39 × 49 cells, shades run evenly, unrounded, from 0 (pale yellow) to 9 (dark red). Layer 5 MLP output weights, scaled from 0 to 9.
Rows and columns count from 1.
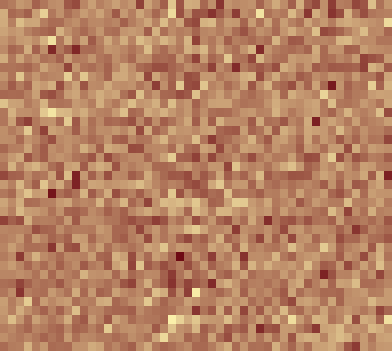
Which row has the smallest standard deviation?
12
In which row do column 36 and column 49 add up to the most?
20
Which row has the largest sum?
25
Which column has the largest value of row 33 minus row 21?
3
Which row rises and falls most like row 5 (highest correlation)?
13
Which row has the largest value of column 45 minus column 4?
39
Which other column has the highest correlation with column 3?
1
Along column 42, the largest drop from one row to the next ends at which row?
11
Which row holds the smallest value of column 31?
23
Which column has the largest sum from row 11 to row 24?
10
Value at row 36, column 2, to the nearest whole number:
2
